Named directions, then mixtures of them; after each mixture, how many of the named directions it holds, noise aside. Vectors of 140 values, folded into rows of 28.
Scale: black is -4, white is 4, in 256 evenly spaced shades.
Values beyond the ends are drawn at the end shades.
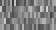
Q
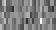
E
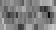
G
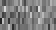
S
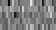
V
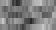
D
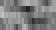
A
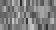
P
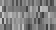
three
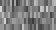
two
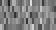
four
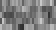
three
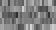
two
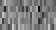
one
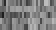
four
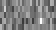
two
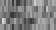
three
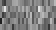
two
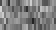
four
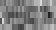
four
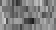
four
